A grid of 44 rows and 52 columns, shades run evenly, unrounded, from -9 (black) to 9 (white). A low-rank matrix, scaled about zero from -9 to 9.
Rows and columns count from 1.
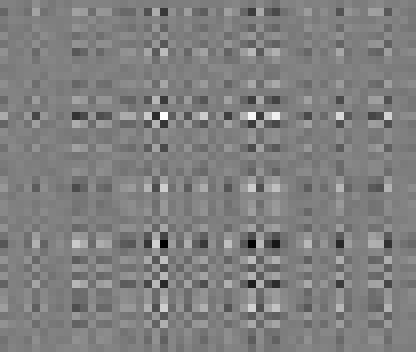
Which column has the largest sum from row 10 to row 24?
32
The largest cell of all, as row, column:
15, 21
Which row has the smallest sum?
31
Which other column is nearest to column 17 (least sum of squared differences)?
1
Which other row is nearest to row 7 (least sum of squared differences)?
33
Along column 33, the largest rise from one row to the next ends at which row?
16
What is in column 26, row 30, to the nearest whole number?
-2
